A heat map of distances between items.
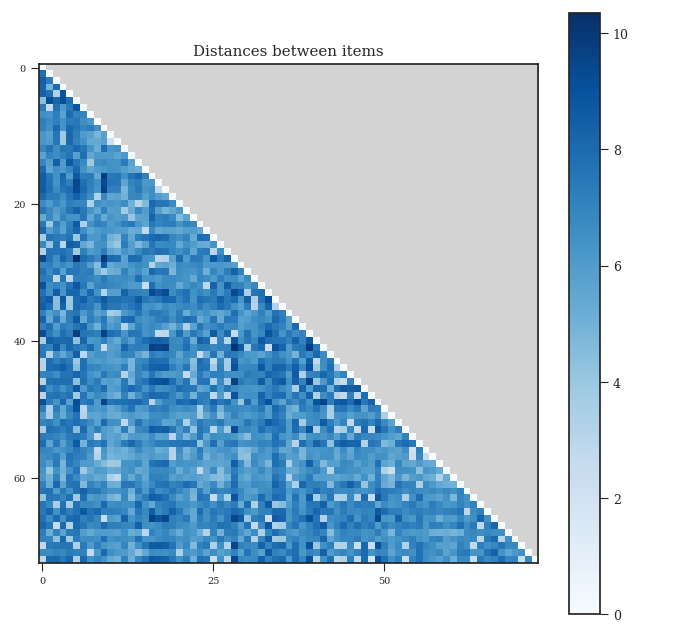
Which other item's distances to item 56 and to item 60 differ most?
54
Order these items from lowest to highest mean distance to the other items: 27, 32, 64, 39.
27, 64, 32, 39
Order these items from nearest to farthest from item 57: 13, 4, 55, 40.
13, 40, 55, 4
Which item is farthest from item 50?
5
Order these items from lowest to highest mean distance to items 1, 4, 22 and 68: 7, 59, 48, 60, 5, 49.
59, 60, 7, 48, 49, 5
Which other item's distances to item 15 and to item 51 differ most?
32
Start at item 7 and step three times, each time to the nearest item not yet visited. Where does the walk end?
14
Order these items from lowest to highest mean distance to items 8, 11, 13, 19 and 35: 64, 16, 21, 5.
21, 64, 16, 5
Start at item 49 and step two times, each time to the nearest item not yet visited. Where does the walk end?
29
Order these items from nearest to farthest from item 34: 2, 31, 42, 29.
31, 2, 29, 42
